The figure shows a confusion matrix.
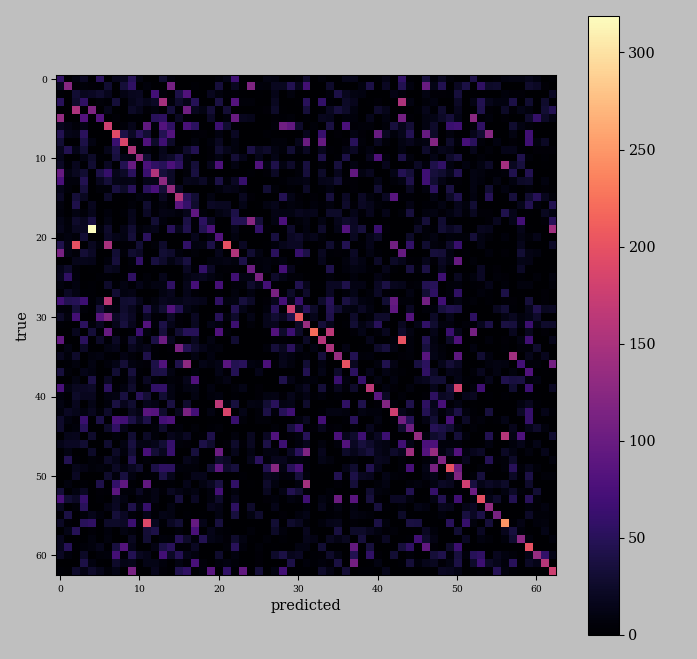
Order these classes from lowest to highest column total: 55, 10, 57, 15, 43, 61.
55, 61, 10, 57, 15, 43
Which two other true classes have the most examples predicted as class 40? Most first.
7, 10
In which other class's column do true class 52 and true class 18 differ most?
24
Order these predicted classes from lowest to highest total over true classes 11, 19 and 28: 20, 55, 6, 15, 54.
55, 54, 15, 20, 6
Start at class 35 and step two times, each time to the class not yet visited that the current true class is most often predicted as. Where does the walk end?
17
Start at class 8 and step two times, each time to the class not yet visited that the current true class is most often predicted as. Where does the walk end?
44
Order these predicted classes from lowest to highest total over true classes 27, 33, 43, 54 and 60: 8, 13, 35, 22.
35, 8, 22, 13
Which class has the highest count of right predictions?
56
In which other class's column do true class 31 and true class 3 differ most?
43
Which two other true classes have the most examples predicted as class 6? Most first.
28, 21
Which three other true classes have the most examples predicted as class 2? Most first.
21, 4, 30
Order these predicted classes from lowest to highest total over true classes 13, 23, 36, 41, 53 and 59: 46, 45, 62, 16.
45, 62, 16, 46
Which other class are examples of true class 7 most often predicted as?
54
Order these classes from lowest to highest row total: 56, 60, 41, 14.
14, 41, 60, 56
